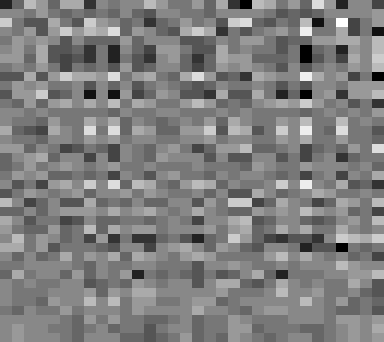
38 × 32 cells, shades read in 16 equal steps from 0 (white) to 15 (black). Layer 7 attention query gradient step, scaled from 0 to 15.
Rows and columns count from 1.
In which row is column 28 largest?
28
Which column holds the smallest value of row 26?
8
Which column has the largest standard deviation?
26
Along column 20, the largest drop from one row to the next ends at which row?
23
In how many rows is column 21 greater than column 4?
14
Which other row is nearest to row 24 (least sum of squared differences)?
12
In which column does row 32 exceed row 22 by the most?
22
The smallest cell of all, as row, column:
3, 29
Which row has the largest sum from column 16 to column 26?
11
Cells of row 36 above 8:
4
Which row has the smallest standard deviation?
13
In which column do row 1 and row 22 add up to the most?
21
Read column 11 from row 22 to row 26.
6 9 7 8 7
